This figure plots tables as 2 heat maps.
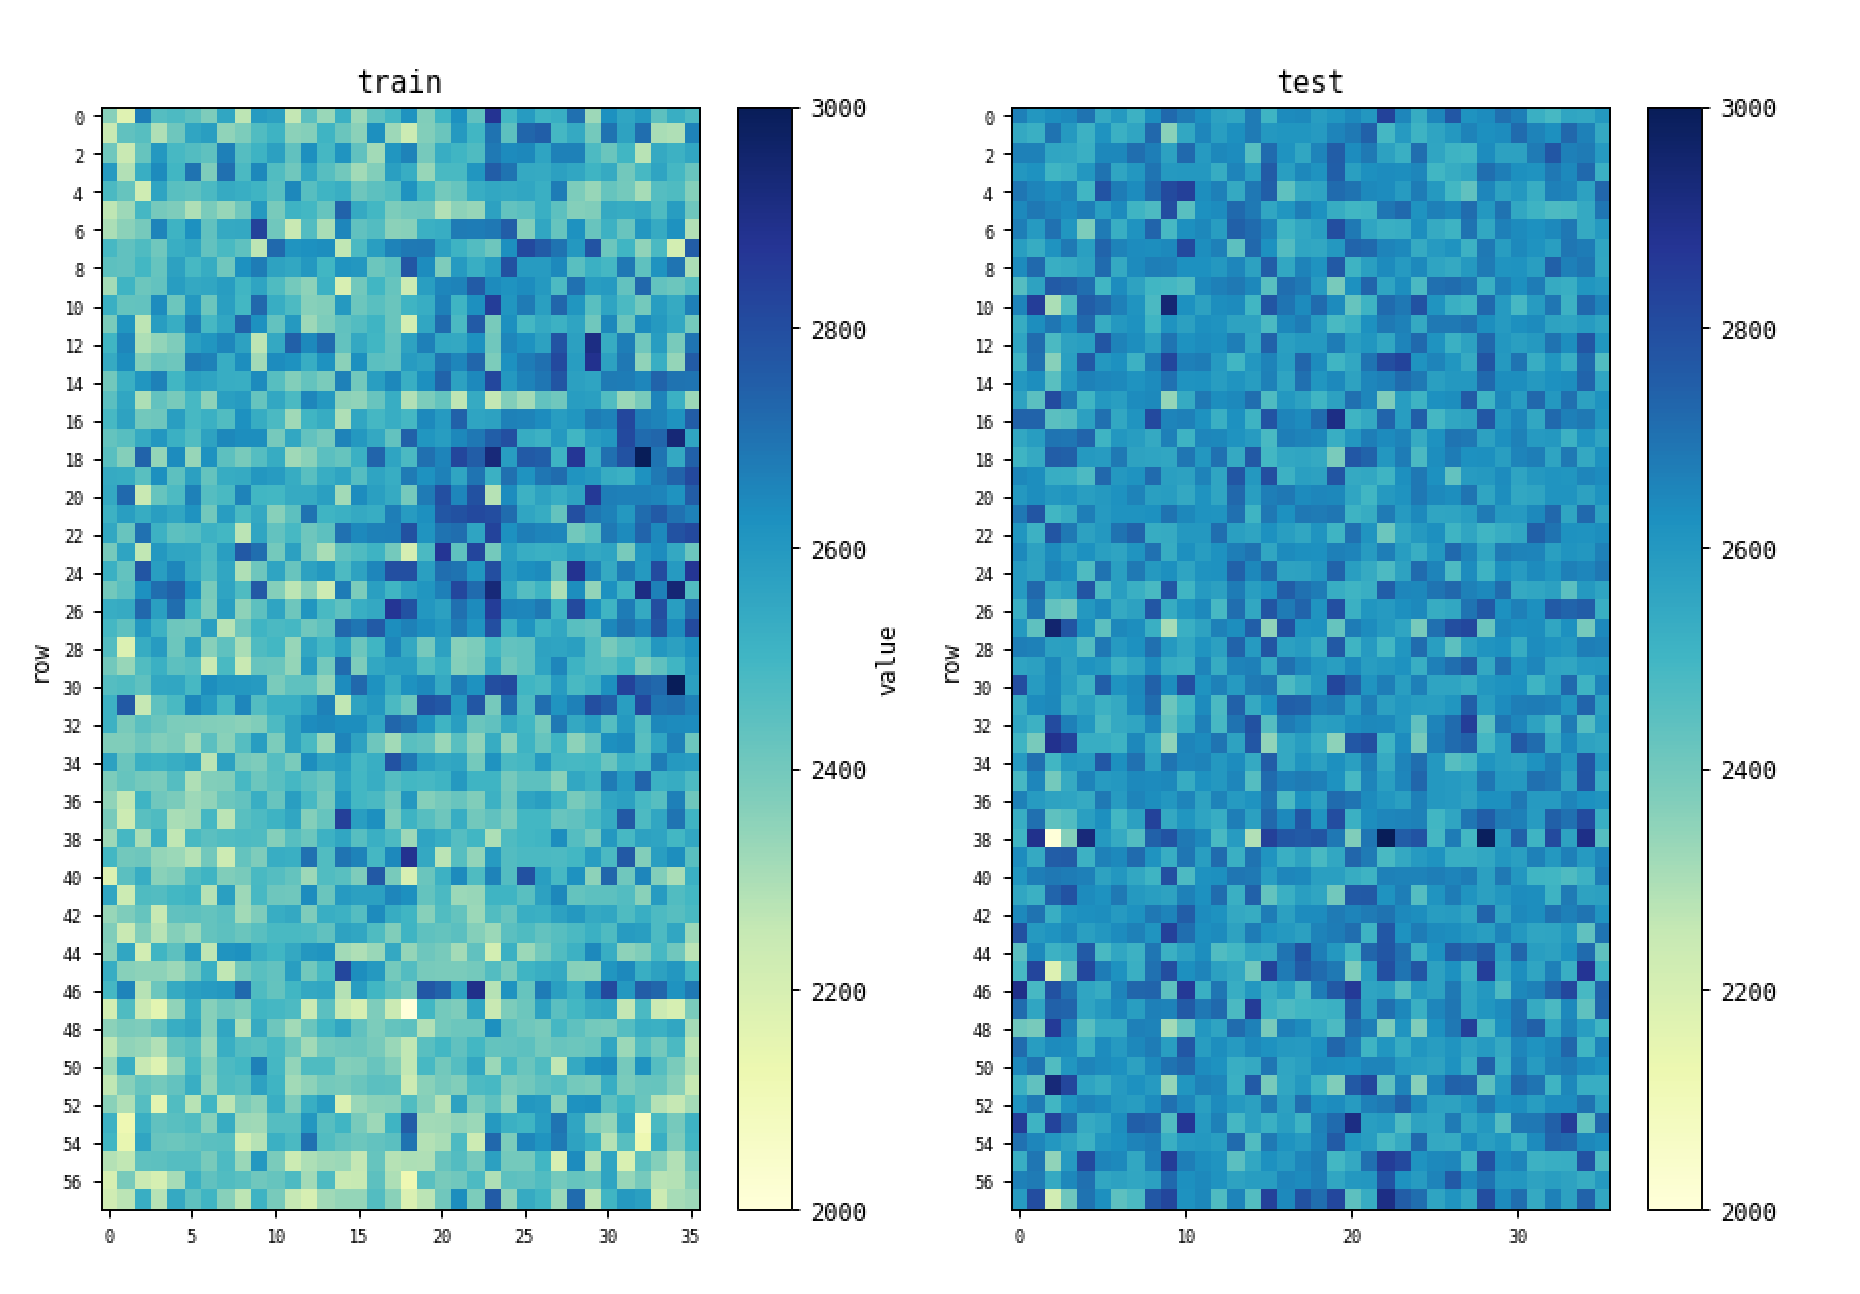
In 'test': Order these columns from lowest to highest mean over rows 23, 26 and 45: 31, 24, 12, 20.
20, 12, 31, 24
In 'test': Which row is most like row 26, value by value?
37
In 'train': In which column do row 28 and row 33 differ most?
17
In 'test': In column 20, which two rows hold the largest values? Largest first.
53, 46
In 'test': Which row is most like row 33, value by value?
51
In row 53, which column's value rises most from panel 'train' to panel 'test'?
32
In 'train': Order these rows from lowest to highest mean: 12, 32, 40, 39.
40, 39, 32, 12
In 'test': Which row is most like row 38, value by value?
45
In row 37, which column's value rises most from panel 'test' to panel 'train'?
14
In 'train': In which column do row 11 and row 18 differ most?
23
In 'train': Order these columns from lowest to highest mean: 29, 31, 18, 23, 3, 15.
3, 15, 18, 29, 31, 23
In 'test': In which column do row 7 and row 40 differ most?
10
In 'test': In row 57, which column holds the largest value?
22
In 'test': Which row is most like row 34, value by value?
12
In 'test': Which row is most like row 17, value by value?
11
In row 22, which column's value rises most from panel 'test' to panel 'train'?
23
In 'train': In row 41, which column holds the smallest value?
1
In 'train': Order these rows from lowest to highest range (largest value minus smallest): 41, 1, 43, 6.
43, 41, 1, 6
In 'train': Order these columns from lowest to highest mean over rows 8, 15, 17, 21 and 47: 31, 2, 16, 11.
2, 16, 11, 31
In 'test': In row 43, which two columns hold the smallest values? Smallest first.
34, 21
